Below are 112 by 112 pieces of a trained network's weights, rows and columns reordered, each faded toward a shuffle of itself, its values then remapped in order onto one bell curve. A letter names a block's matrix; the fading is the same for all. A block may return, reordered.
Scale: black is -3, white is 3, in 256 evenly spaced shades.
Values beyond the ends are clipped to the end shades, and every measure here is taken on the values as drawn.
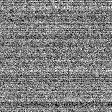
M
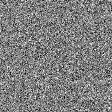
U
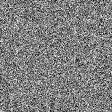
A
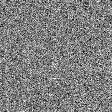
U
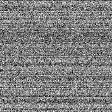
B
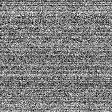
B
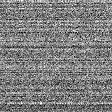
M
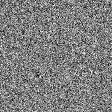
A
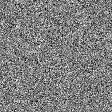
A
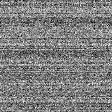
B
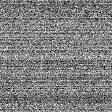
B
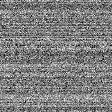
B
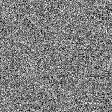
U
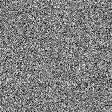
A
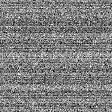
B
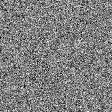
A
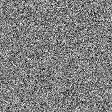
A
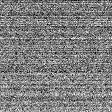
M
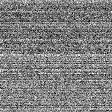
M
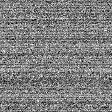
B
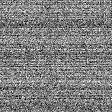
M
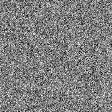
U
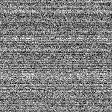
M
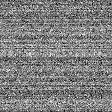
B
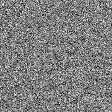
U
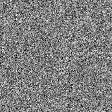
U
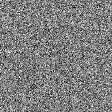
U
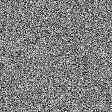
U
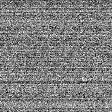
B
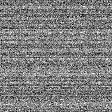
B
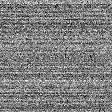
M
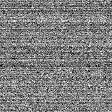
B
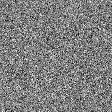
U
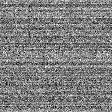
B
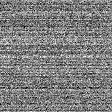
M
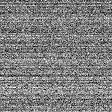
M
